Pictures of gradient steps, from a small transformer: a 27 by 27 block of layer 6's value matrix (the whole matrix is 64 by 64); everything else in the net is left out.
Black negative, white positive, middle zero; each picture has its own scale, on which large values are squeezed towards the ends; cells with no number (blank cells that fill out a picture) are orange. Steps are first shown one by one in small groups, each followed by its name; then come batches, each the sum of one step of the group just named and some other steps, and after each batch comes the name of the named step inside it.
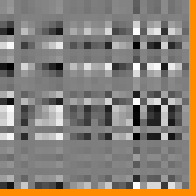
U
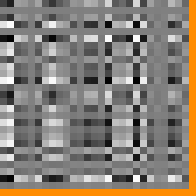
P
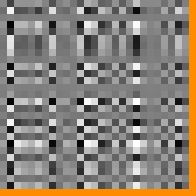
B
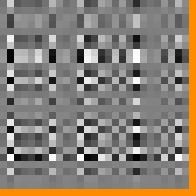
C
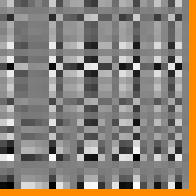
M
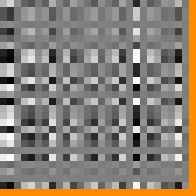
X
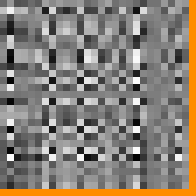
C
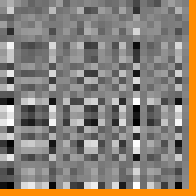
B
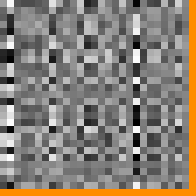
X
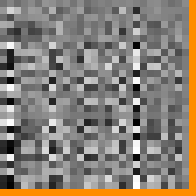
C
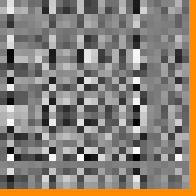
C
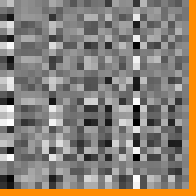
P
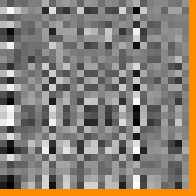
B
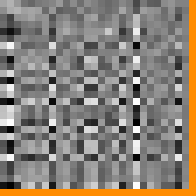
X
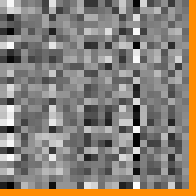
M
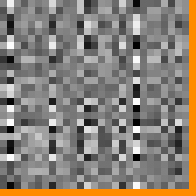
B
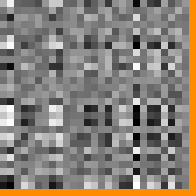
U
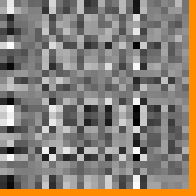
U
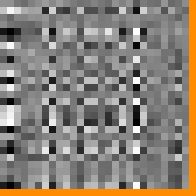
X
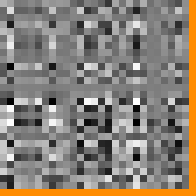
B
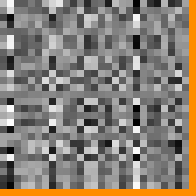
B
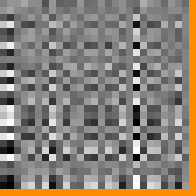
X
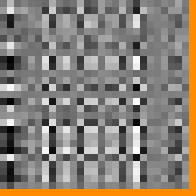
B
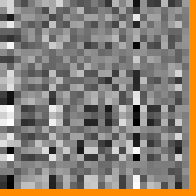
X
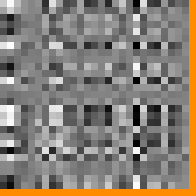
U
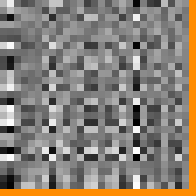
M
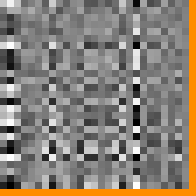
X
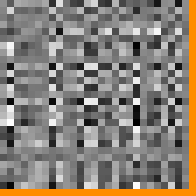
B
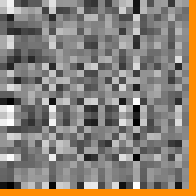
M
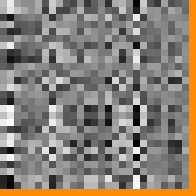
P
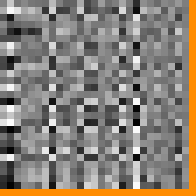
M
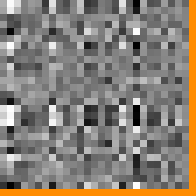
P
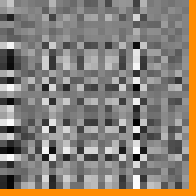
X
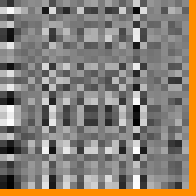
P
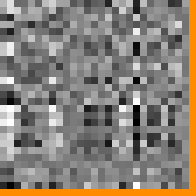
U
